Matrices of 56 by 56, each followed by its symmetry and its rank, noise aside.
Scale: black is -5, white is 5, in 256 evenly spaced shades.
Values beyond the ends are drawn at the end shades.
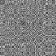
symmetric, rank six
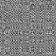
antisymmetric, rank four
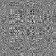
no symmetry, rank six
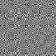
symmetric, rank four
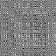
antisymmetric, rank four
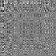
no symmetry, rank four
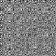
symmetric, rank five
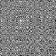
symmetric, rank five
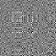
symmetric, rank four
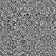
antisymmetric, rank six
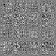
no symmetry, rank six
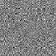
no symmetry, rank six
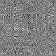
antisymmetric, rank six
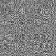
no symmetry, rank six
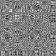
symmetric, rank six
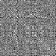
symmetric, rank five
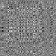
no symmetry, rank four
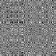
no symmetry, rank four
